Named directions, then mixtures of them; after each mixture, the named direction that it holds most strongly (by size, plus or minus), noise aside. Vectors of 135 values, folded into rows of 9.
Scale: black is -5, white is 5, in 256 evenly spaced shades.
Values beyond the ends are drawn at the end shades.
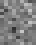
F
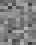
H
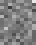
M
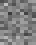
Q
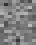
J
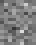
F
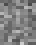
H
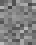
H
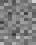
Q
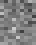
F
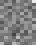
M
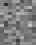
J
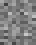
Q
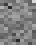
M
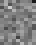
M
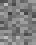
Q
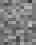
J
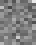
M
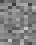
H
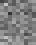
Q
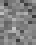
F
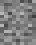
J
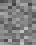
H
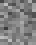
Q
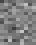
H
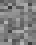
H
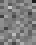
M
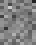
M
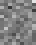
M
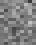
F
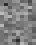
J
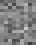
H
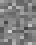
H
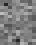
J
